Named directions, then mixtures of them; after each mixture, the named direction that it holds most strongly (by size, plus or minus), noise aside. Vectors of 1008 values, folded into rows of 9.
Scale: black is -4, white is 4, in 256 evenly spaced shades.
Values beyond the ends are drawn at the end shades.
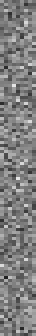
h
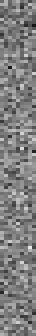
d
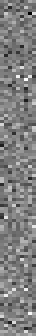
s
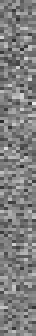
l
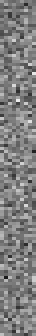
h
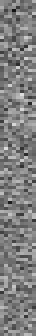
l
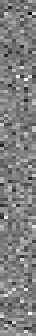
s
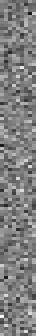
h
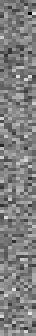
s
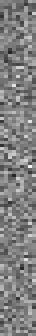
h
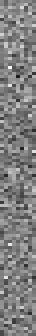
d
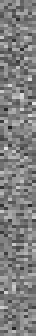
l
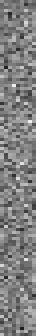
h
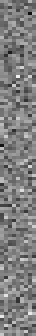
s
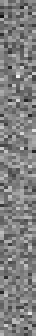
d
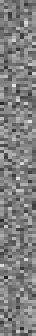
h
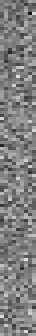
h
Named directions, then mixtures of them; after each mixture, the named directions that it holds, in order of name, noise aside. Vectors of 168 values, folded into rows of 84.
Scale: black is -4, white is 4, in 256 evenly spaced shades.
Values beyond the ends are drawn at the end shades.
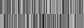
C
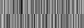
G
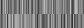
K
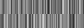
C.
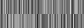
K.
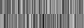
C.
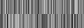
K.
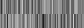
C, K.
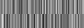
C, G.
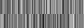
C.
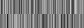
G, K.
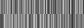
C, K.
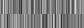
G, K.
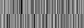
G.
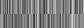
C, K.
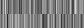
G, K.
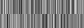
G, K.
